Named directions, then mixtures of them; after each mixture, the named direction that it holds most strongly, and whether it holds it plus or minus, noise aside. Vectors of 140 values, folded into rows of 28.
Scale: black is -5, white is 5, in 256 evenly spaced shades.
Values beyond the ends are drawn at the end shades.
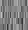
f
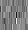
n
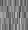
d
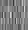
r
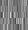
f, minus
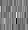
n, minus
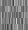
f, plus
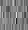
n, minus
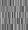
f, plus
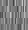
r, plus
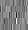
n, plus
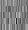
n, minus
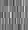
r, plus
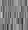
f, plus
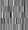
r, minus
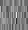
n, minus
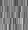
f, minus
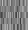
d, minus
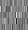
n, minus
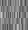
d, plus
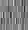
r, minus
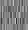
r, minus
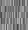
f, minus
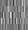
r, plus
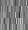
d, plus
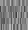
d, minus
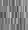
d, minus
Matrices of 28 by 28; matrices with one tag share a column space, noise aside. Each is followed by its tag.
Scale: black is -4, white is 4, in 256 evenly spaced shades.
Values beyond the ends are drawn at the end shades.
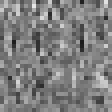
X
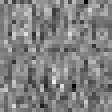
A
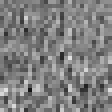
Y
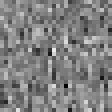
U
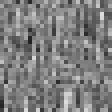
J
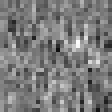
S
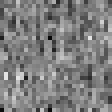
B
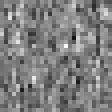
X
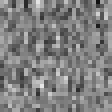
X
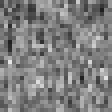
X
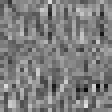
A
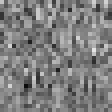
X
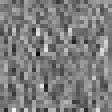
U
